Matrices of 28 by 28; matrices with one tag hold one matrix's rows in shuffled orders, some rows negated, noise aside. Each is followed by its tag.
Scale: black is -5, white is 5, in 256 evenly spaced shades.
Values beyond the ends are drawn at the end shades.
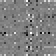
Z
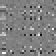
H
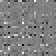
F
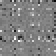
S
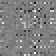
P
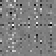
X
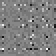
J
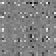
J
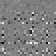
J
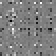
X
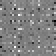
S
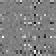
P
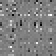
X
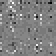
X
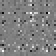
J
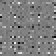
S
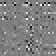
Z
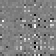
P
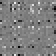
S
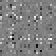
X
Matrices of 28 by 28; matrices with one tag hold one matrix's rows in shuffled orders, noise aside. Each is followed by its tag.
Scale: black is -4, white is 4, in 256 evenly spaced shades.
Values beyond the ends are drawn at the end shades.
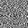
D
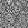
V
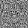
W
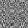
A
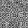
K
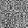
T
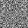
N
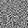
D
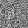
V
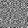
D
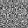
N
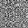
T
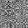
T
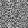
V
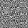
W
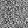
T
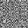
N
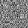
W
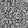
T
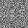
A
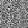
V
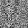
V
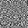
D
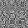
A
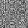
A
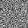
N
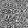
T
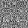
W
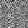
V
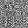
T
